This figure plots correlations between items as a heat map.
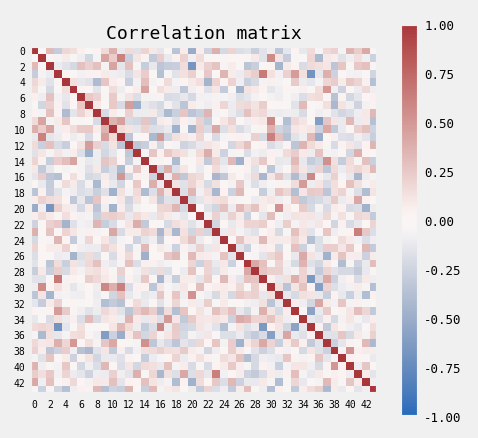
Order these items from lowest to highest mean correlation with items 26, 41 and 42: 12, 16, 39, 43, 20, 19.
16, 20, 43, 12, 39, 19
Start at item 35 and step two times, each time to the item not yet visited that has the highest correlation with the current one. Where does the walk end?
11
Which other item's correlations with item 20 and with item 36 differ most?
2
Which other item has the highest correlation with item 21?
30
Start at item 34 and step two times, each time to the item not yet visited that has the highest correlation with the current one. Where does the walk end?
15
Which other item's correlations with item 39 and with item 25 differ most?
14
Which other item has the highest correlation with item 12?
7
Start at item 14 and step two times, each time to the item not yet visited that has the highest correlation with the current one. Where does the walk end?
5
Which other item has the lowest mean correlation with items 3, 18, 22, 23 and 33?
35
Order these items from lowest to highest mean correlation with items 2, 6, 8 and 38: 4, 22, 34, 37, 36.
34, 4, 37, 36, 22
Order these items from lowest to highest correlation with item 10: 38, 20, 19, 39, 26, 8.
20, 38, 26, 39, 19, 8
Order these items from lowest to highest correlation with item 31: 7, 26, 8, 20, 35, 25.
25, 8, 7, 35, 26, 20
